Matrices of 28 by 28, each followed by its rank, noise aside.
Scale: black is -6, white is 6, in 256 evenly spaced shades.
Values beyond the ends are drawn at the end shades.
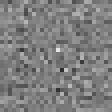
six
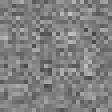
six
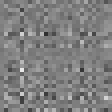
two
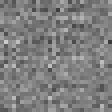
six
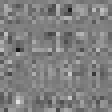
four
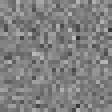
six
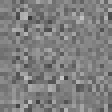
four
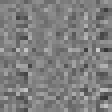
three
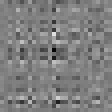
two
